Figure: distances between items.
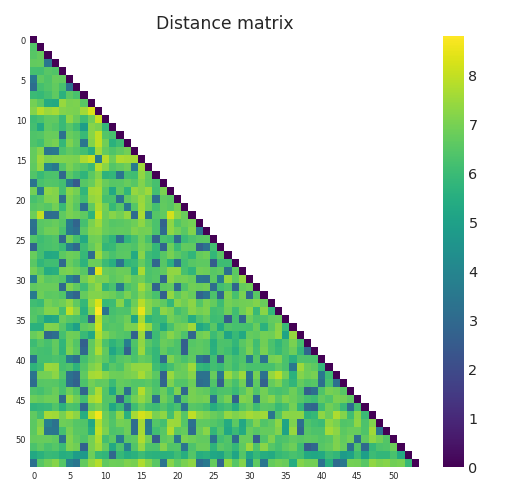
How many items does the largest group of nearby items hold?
13
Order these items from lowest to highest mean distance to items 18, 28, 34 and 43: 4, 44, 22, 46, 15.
4, 46, 44, 22, 15
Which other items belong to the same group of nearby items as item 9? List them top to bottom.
15
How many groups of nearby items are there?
11
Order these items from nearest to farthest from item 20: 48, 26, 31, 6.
31, 26, 6, 48
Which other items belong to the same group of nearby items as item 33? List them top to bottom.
47
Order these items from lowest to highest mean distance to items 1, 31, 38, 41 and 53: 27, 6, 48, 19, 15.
6, 19, 27, 48, 15
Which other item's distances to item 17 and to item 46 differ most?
50
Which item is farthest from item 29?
9
